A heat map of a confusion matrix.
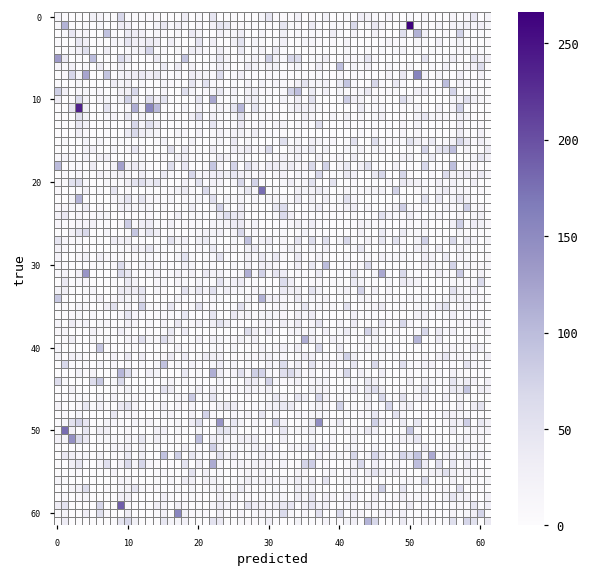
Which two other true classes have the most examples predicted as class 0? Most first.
5, 18
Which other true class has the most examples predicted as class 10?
25
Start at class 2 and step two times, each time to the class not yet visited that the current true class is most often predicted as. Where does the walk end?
20
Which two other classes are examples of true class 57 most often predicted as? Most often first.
46, 4
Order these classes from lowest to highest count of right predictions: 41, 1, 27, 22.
22, 41, 27, 1
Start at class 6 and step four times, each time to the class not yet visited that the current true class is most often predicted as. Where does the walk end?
23
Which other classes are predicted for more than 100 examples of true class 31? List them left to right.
4, 27, 46
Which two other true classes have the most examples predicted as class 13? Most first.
11, 4
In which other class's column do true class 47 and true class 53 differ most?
51
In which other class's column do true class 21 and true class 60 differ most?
29
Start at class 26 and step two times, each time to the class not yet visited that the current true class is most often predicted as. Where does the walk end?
3
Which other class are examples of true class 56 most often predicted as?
52
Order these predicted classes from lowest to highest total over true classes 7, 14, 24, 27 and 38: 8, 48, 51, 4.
8, 48, 4, 51
